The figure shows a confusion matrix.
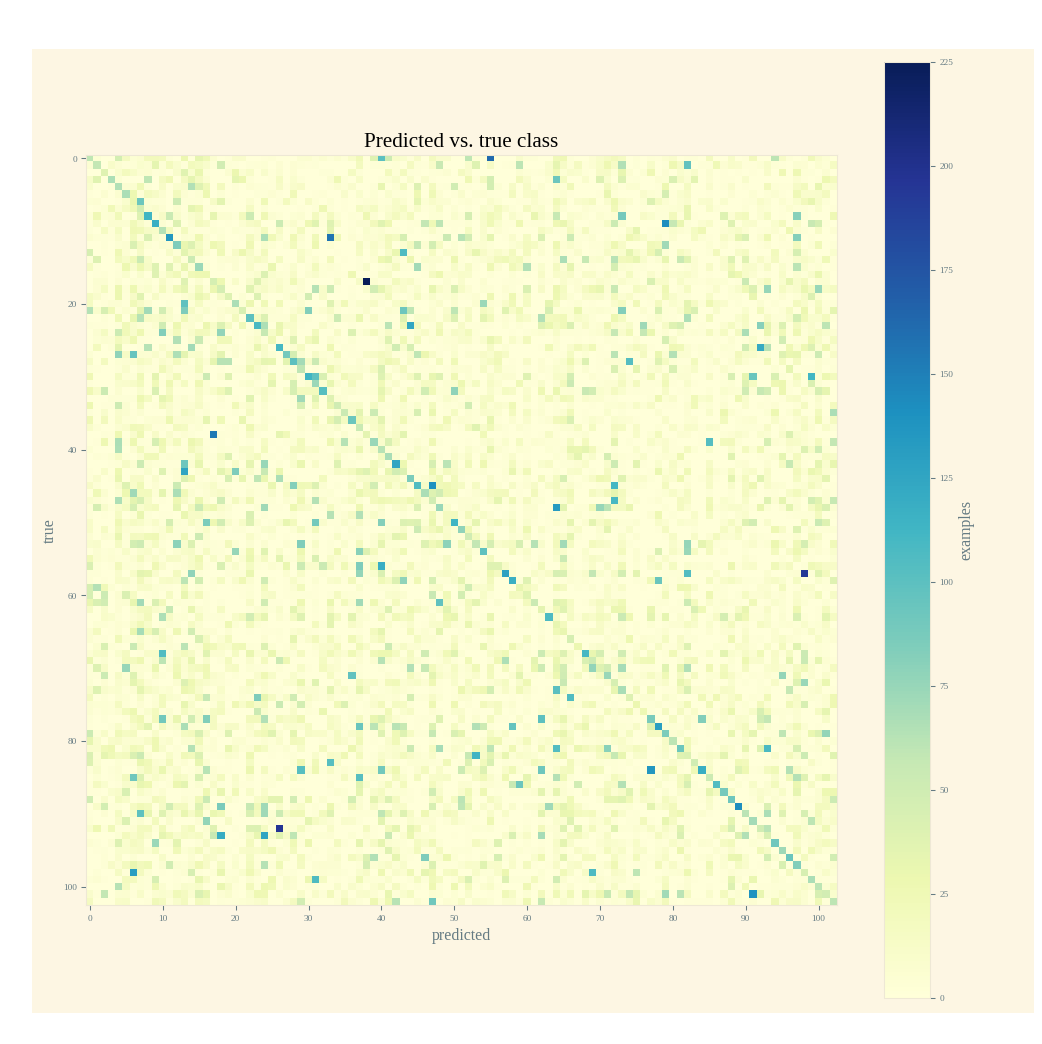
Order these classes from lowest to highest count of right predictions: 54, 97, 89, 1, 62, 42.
62, 1, 97, 54, 42, 89
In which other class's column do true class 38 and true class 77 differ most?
17
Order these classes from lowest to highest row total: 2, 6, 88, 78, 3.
2, 6, 3, 88, 78
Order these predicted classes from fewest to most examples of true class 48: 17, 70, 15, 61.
61, 17, 15, 70
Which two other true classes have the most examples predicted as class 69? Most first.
98, 70
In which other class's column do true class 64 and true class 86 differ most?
59
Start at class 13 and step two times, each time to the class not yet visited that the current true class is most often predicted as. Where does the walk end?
20
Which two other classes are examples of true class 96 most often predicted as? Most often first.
46, 39
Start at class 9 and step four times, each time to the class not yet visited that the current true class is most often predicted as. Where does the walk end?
16
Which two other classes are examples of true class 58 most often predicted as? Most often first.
78, 43
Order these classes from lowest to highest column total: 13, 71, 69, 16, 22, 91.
91, 69, 71, 16, 22, 13
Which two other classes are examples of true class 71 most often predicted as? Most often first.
36, 95
